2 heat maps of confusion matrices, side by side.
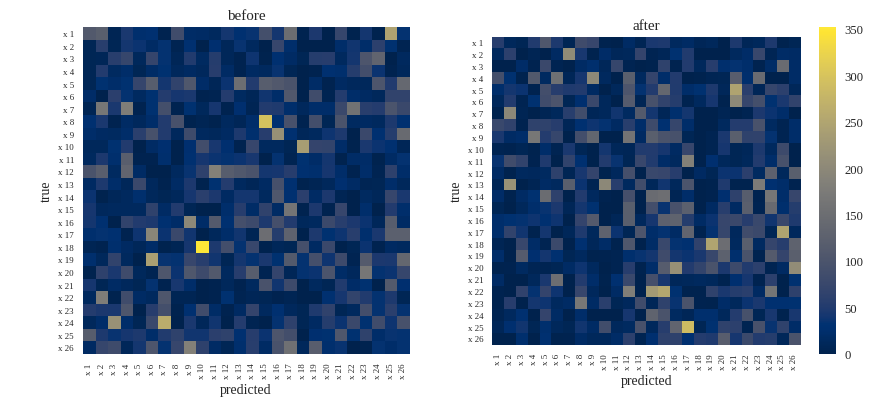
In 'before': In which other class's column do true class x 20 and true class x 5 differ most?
x 23
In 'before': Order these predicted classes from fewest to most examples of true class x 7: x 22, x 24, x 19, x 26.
x 19, x 24, x 26, x 22
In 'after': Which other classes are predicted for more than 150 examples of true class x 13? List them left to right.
x 2, x 10, x 23
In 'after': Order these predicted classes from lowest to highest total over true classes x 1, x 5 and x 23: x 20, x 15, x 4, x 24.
x 20, x 4, x 24, x 15
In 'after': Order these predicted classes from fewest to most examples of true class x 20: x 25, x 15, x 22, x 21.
x 25, x 22, x 21, x 15
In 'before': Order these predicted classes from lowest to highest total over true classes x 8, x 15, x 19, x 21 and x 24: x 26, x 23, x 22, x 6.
x 22, x 23, x 26, x 6
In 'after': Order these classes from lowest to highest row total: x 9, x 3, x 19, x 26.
x 3, x 26, x 19, x 9
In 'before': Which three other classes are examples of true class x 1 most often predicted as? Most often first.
x 25, x 17, x 2
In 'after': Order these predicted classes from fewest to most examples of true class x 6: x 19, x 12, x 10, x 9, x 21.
x 10, x 19, x 9, x 12, x 21
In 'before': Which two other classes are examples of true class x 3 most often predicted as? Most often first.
x 24, x 23
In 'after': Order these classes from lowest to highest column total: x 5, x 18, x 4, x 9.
x 18, x 4, x 9, x 5
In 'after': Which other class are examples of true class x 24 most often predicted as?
x 14
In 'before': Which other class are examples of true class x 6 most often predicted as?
x 17
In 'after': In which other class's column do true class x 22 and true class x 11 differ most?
x 15
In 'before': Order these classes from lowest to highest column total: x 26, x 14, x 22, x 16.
x 22, x 14, x 26, x 16
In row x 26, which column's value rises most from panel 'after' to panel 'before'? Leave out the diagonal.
x 9
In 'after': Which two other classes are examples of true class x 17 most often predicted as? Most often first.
x 25, x 10
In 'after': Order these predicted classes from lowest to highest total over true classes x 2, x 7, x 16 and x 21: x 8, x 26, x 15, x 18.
x 18, x 26, x 15, x 8
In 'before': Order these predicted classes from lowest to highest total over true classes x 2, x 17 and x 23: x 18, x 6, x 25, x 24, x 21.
x 18, x 21, x 24, x 25, x 6
